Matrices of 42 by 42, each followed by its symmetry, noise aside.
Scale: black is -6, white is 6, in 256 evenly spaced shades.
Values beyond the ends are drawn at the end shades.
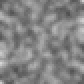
same after a half turn.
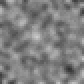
symmetric.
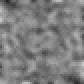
same after a half turn.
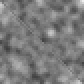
symmetric across the other diagonal.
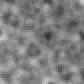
symmetric across the other diagonal.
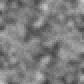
same after a half turn.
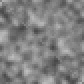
symmetric across the other diagonal.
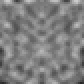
mirrored left to right.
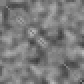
symmetric.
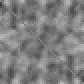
same after a half turn.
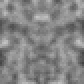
mirrored left to right.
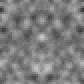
mirrored left to right.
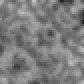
symmetric across the other diagonal.
